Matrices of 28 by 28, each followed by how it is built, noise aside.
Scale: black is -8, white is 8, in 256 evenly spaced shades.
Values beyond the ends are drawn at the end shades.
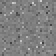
sparse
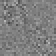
block diagonal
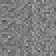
repeating rows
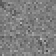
banded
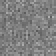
blocks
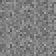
repeating rows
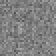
blocks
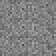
repeating rows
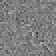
banded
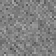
Toeplitz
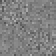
block diagonal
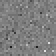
sparse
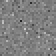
sparse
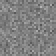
repeating rows
